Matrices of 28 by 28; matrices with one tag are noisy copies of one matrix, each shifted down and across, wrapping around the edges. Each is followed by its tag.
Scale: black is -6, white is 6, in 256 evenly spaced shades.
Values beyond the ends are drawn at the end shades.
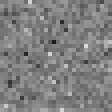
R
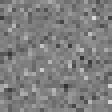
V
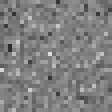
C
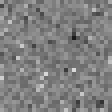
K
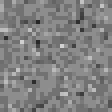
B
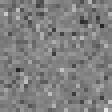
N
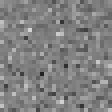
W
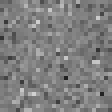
W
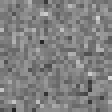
B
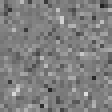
N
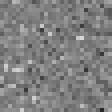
W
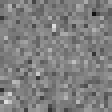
N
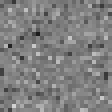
R
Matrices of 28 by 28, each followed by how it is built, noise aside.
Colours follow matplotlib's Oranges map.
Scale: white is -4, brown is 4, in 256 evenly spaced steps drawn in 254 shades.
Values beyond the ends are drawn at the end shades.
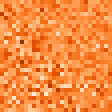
lower triangular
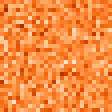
noise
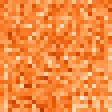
blocks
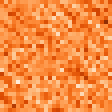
Toeplitz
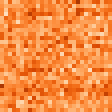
blocks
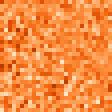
lower triangular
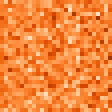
repeating rows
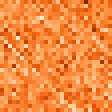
Toeplitz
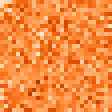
noise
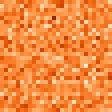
repeating columns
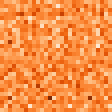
repeating columns
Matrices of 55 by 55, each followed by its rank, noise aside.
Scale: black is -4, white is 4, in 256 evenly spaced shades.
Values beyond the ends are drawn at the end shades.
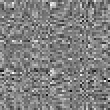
six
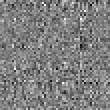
six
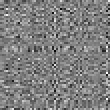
six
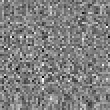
six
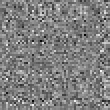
six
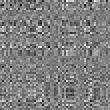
four
